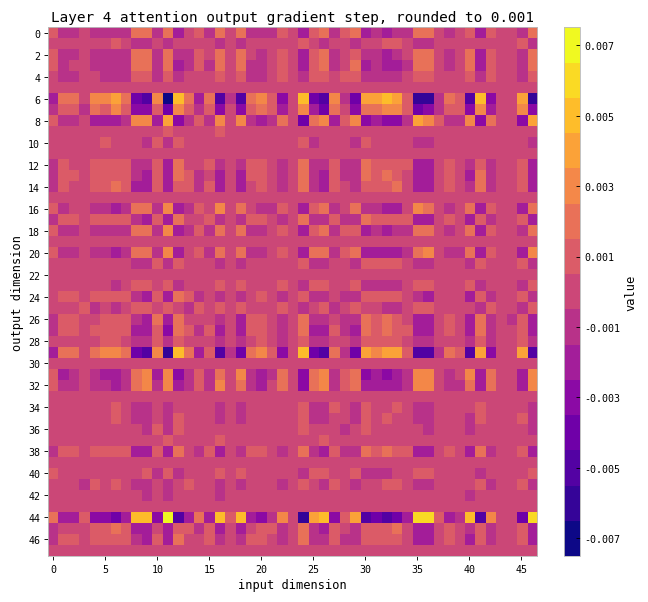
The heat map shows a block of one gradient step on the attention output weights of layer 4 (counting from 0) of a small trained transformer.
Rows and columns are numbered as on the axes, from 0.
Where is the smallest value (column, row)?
11, 6
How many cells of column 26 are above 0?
15
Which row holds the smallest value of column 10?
44
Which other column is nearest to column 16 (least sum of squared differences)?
26
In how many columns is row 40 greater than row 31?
23
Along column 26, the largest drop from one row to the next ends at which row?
45
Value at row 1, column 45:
0.001
